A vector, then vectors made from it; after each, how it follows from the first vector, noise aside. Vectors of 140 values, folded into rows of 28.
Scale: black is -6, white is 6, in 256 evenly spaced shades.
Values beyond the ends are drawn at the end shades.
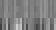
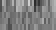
reversed, negated.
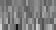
sign-scrambled.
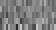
sign-scrambled.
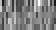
reversed, scaled up.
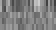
reversed.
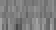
negated, shrunk.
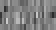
wrapped around, negated.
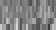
sign-scrambled.
